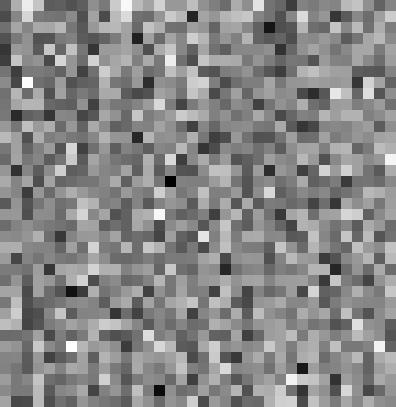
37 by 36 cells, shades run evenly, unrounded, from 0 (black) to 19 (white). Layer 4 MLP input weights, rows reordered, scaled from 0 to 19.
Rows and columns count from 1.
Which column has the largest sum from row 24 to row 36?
29
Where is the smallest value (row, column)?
17, 16
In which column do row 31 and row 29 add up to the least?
11
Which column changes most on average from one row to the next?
28
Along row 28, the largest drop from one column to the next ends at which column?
3
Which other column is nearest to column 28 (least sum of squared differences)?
35
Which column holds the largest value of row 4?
18
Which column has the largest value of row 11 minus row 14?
19
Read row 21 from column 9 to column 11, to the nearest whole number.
12 7 8
